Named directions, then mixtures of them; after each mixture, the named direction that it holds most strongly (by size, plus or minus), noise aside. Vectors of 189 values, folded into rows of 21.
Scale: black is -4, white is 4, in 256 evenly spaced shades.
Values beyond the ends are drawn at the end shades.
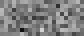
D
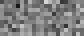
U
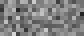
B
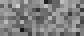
U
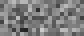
D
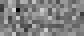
B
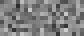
U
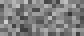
U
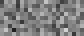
U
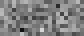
D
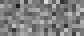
U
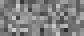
D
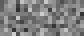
B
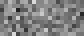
B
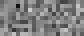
U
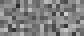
U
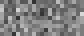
B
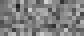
U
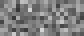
D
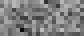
D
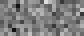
U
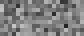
U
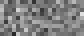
B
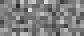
U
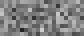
D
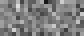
U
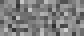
U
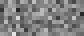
B
